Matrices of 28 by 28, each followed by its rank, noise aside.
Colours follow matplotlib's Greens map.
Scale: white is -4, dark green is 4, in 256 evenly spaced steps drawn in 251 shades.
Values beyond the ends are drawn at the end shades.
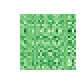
three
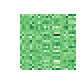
three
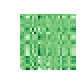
two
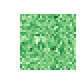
six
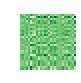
two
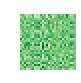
three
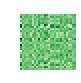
three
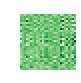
three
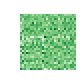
four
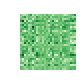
three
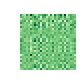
three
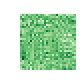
six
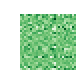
four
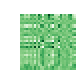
two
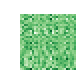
three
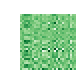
three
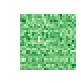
six
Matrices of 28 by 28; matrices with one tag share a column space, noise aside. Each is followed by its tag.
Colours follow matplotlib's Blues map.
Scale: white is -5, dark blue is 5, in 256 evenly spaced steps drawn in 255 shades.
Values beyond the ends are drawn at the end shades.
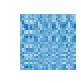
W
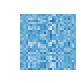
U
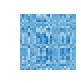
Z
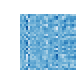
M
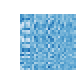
W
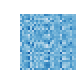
U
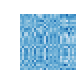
Z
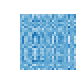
Z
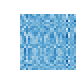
Z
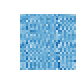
U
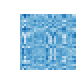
Z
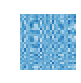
W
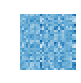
U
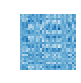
W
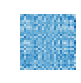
M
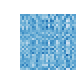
M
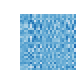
W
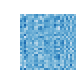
M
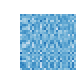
U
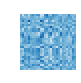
Z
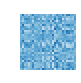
U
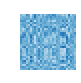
Z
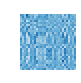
Z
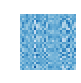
W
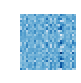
U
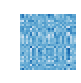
Z
